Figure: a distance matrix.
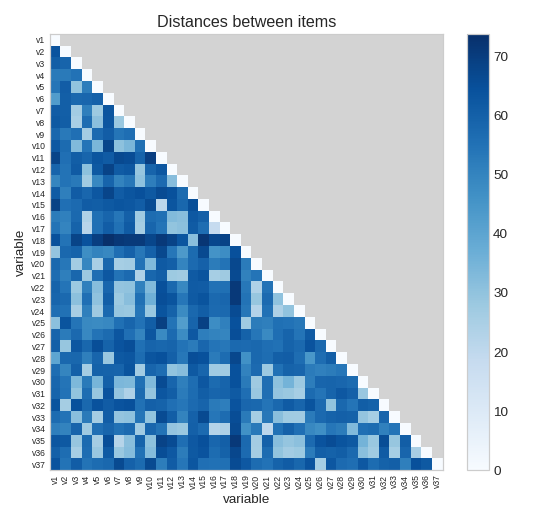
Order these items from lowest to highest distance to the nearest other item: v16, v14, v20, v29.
v16, v20, v29, v14
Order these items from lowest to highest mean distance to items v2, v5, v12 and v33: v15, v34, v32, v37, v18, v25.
v34, v32, v25, v37, v15, v18
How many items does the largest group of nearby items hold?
14
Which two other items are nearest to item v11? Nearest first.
v15, v26
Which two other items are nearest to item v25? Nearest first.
v19, v1
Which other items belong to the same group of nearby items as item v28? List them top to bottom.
v6
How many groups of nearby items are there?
8
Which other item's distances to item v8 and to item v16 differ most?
v17
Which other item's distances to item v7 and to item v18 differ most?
v35
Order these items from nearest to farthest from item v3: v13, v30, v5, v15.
v5, v30, v13, v15
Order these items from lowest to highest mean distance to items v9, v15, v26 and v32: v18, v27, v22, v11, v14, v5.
v11, v27, v22, v5, v14, v18
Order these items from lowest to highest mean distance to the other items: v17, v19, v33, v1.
v33, v17, v19, v1
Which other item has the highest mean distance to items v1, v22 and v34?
v18
